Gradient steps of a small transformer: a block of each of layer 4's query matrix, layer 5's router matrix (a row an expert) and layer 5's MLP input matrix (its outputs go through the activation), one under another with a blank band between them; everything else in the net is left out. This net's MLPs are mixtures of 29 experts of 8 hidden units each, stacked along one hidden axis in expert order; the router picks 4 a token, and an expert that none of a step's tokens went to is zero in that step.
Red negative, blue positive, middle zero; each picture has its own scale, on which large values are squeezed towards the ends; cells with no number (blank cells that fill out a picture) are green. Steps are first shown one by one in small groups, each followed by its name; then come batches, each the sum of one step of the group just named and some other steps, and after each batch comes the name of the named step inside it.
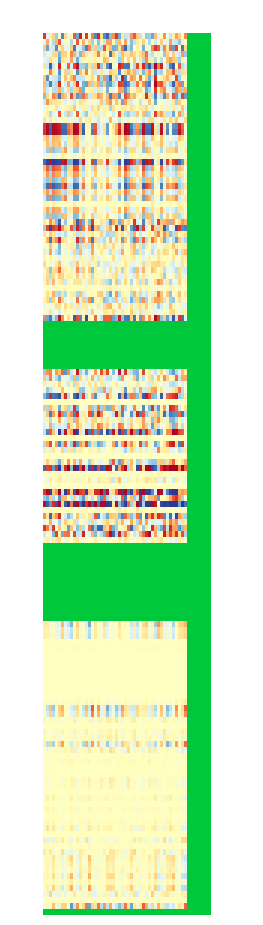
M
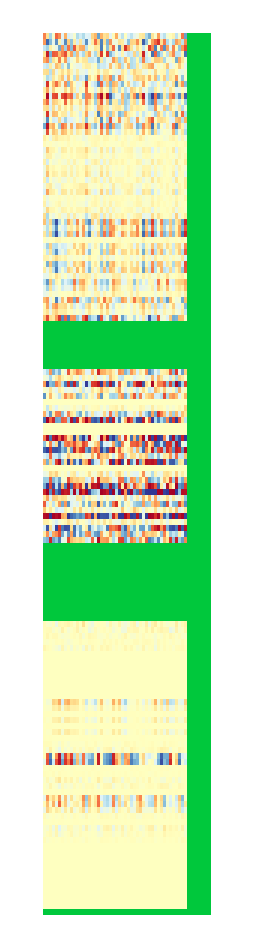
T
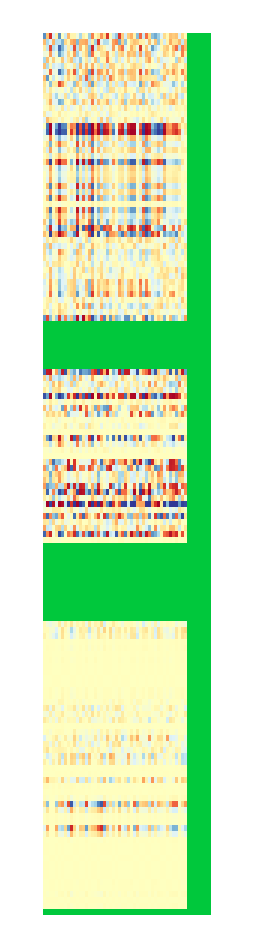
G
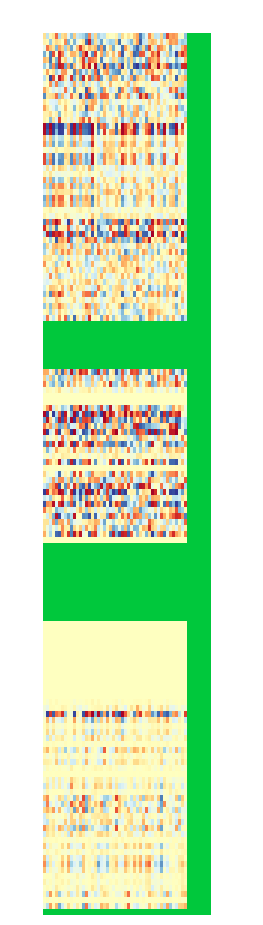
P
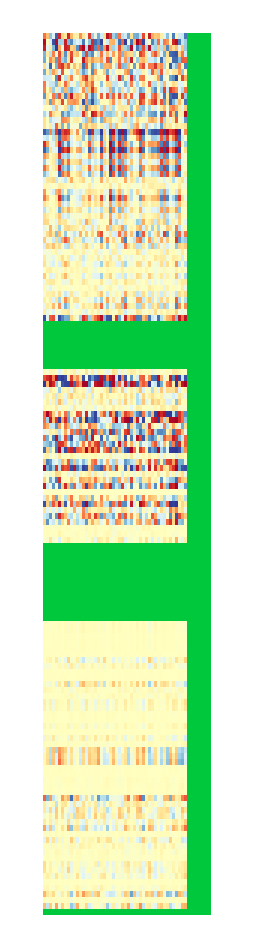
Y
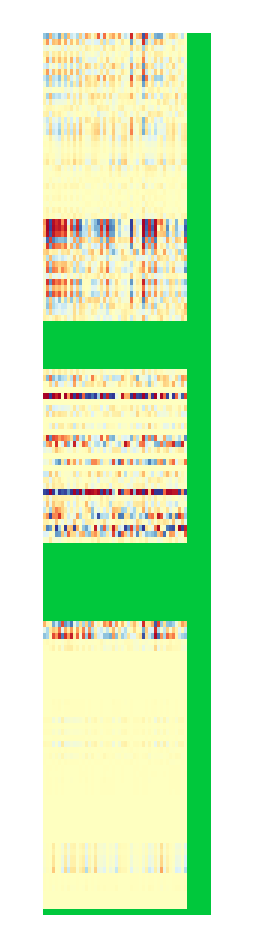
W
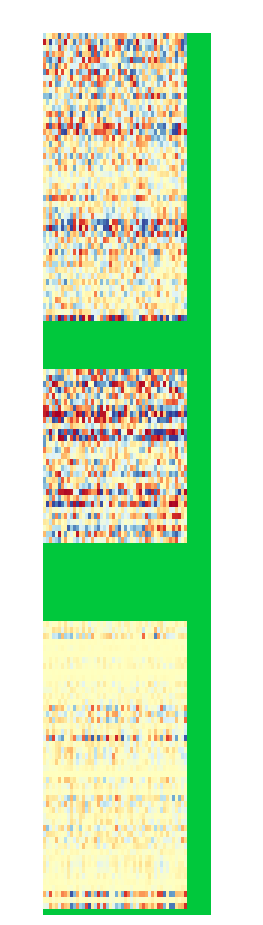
P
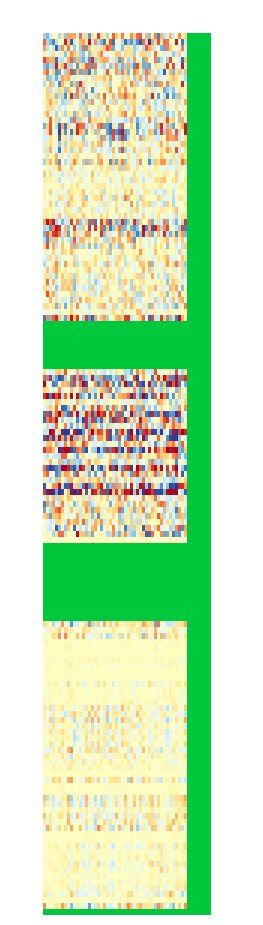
W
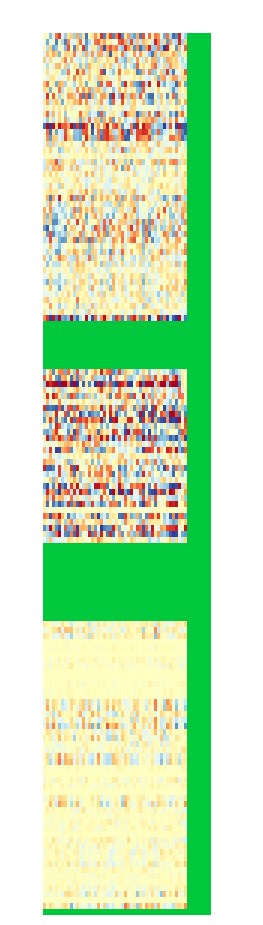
T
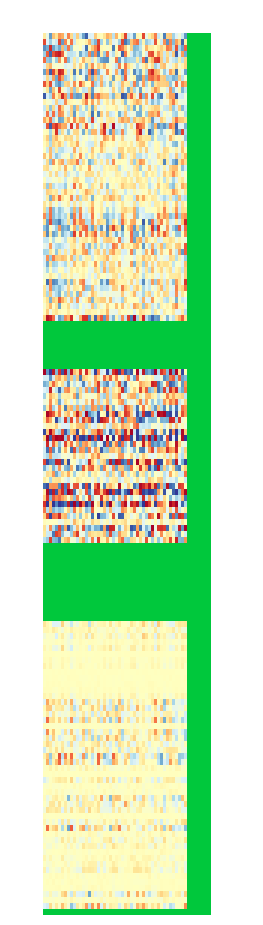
T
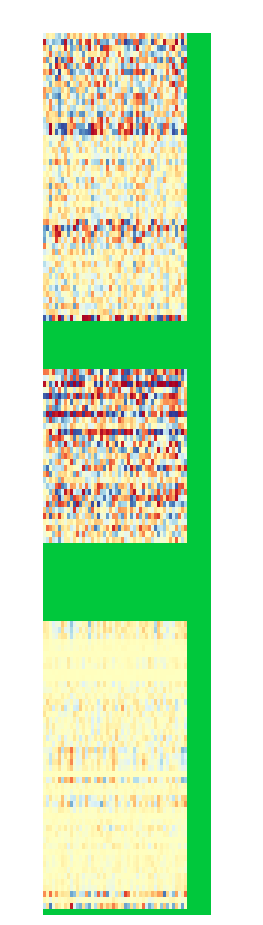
G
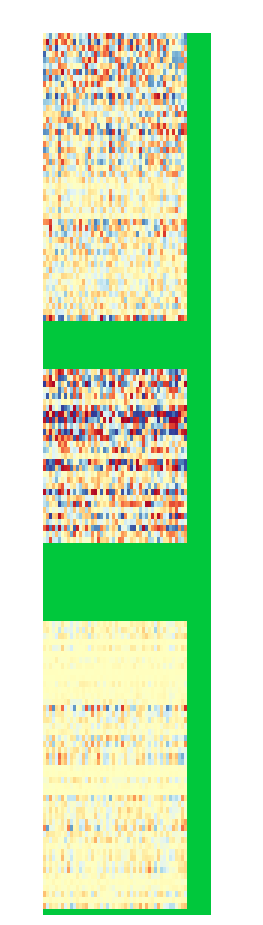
Y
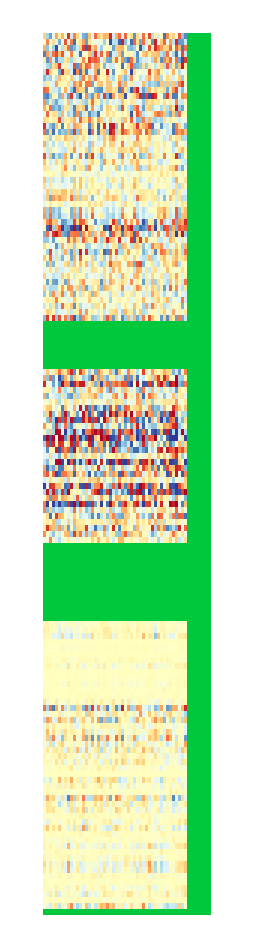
P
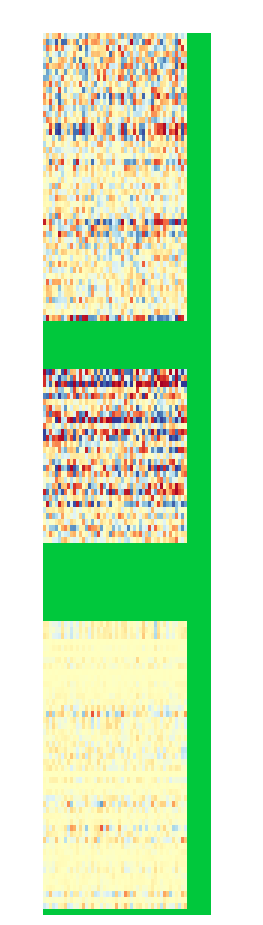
G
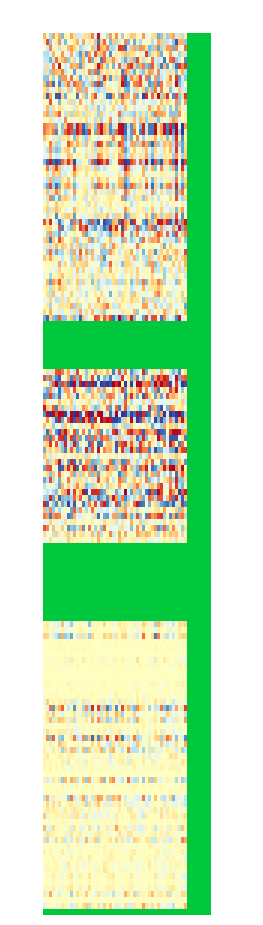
M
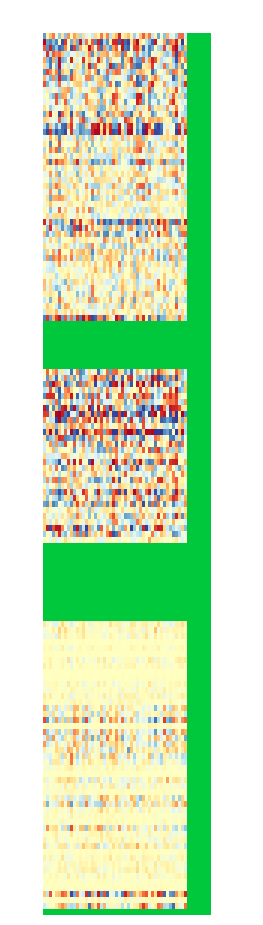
G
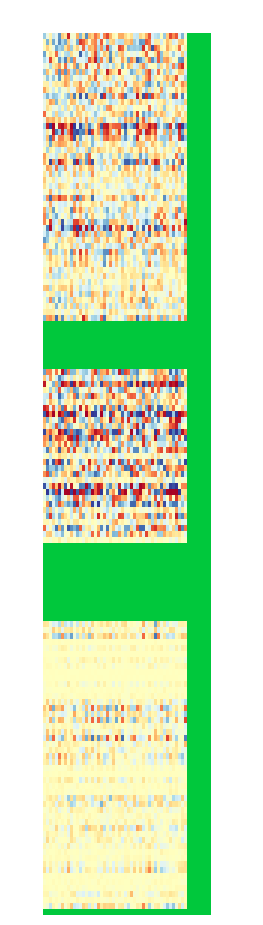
G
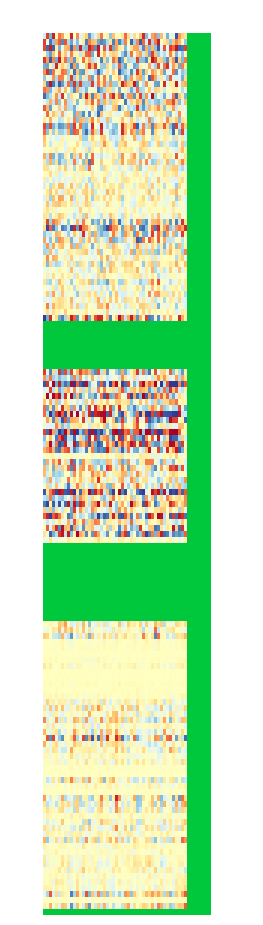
P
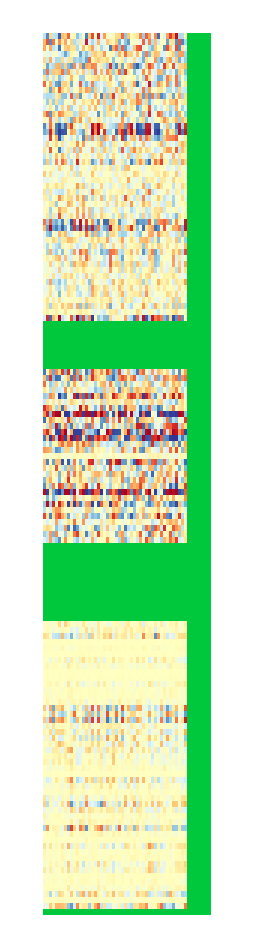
G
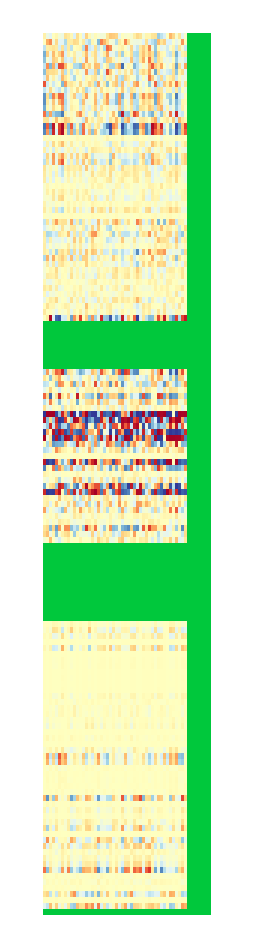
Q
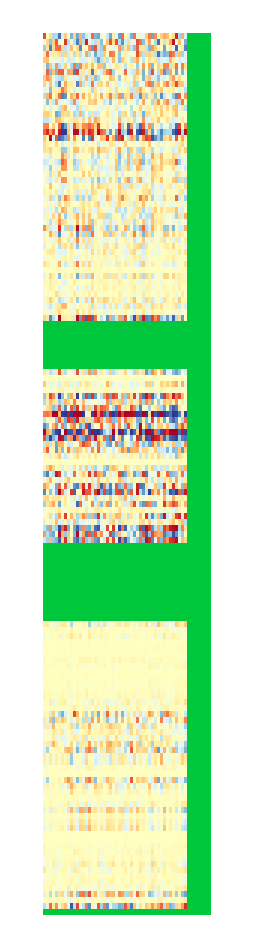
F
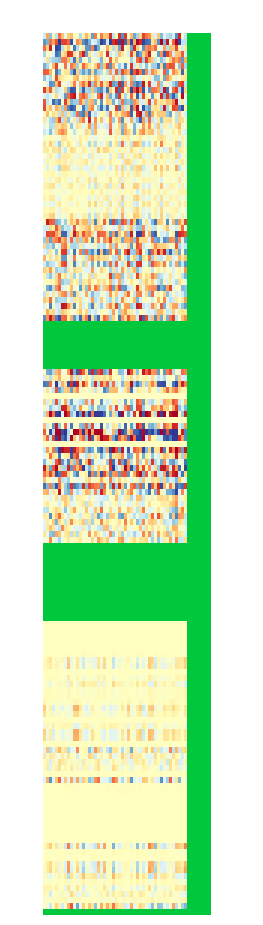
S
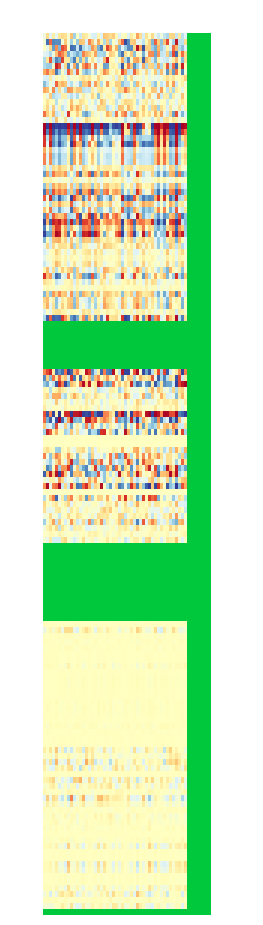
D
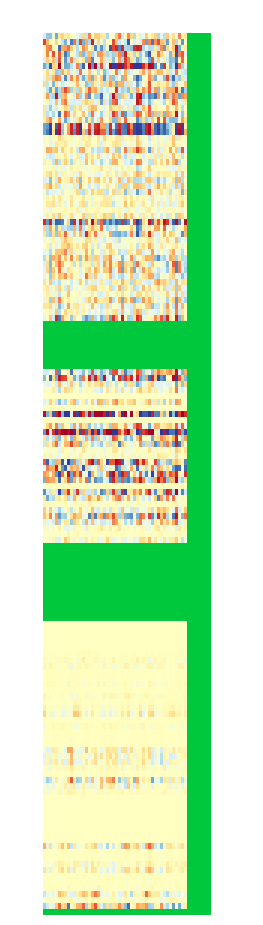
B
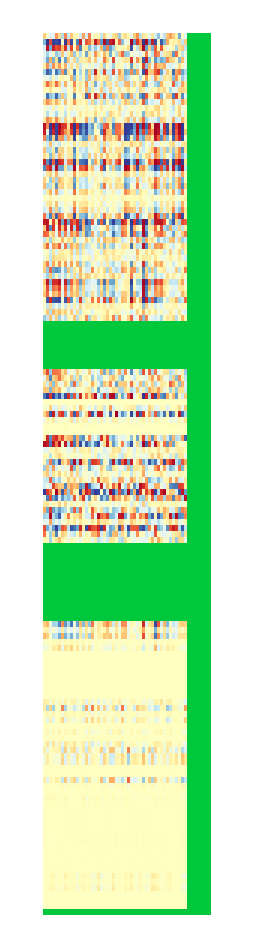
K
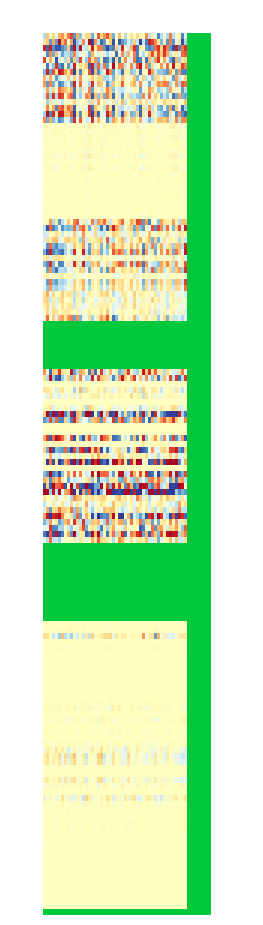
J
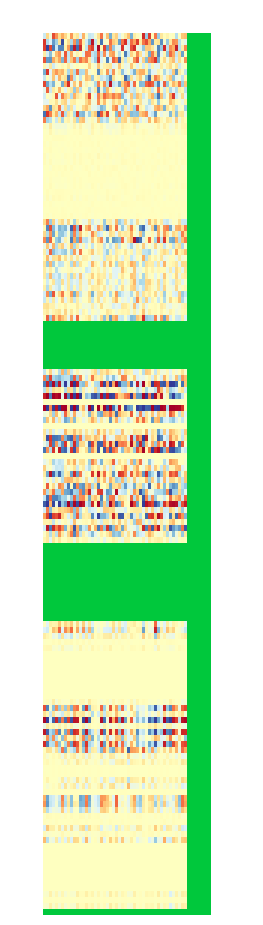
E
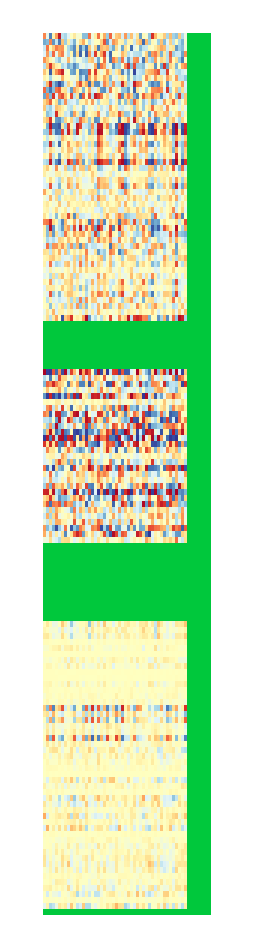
K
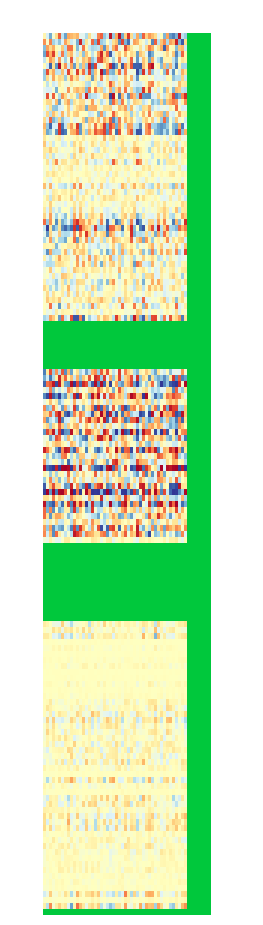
B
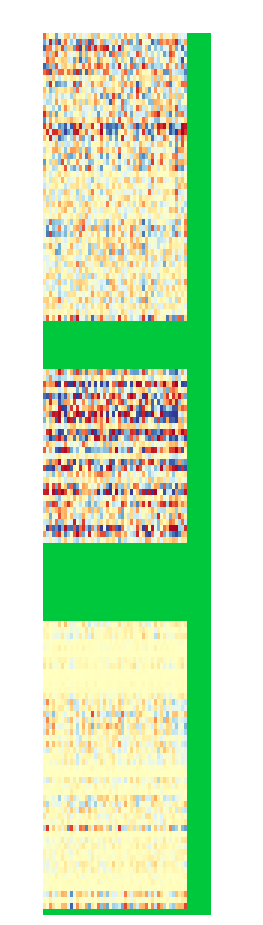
F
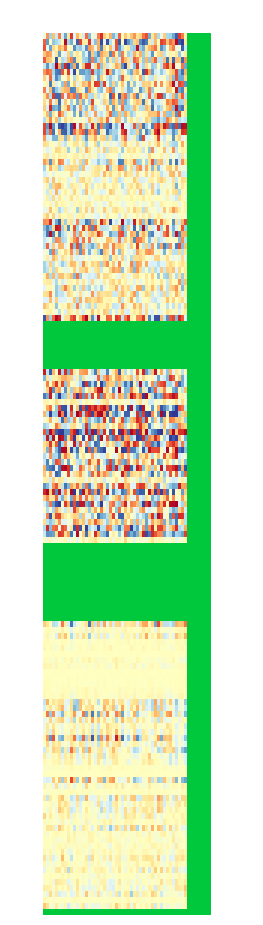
J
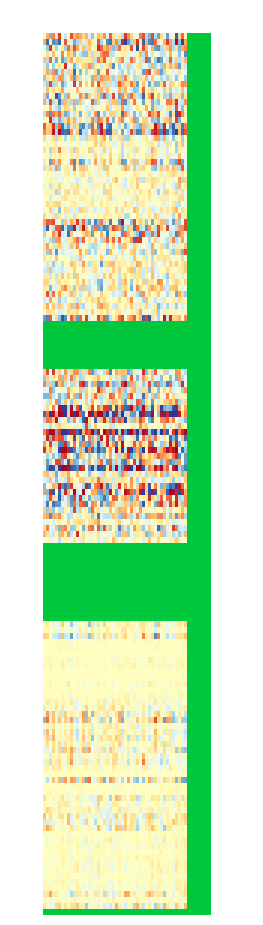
K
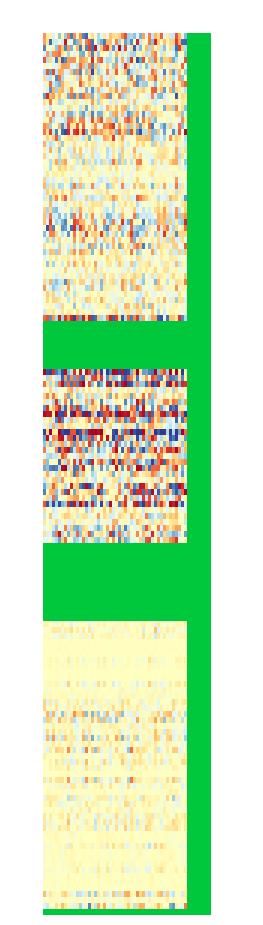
F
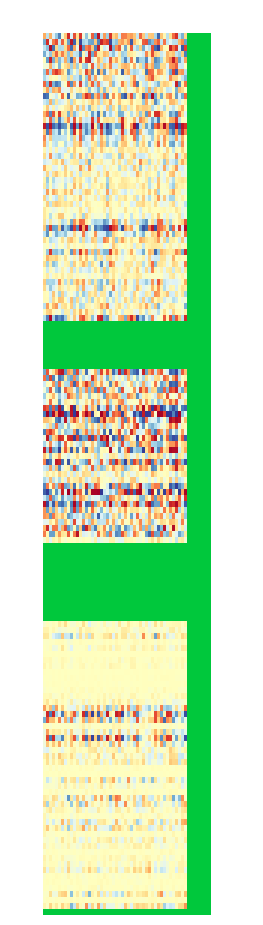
Q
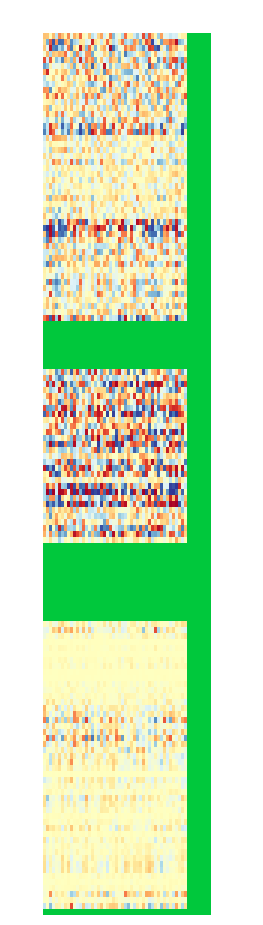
E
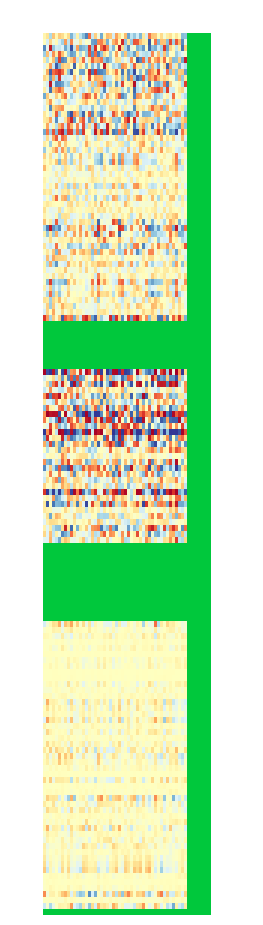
Q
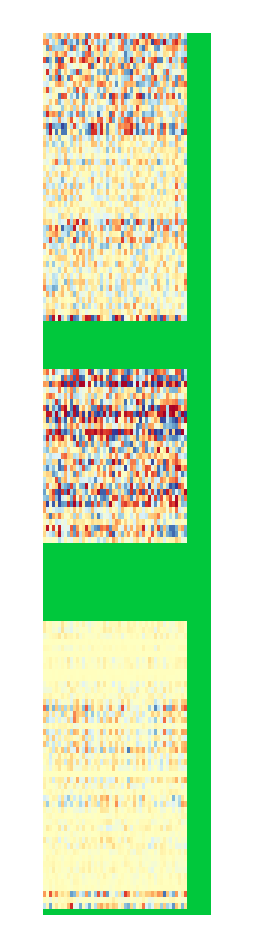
E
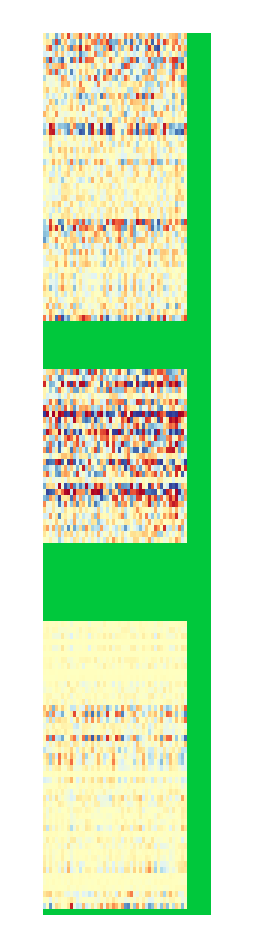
Q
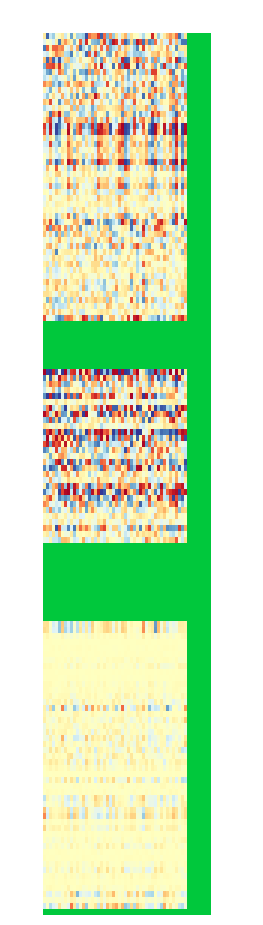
K
